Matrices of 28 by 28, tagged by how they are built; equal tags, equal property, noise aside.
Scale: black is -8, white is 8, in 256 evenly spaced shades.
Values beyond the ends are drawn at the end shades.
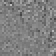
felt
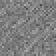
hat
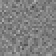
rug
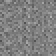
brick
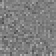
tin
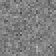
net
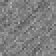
hat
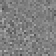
tin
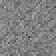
hat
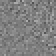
felt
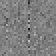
net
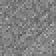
hat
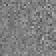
felt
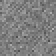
hat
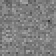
rug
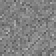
hat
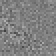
tin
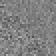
tin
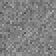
hat
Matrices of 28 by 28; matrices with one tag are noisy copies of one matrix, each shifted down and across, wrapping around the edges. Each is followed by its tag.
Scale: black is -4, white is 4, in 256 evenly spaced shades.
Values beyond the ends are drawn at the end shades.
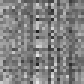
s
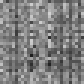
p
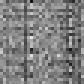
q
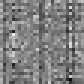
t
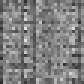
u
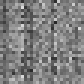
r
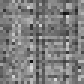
u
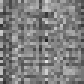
q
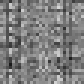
u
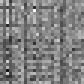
t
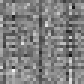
t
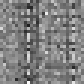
q
